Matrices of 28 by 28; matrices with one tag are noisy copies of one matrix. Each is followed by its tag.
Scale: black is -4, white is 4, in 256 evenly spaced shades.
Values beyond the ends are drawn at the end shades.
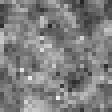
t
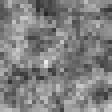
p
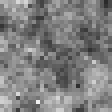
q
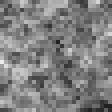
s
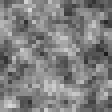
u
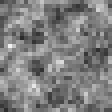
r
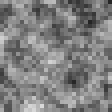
t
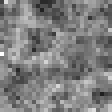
p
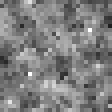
u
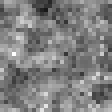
p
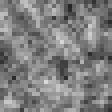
u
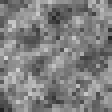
r
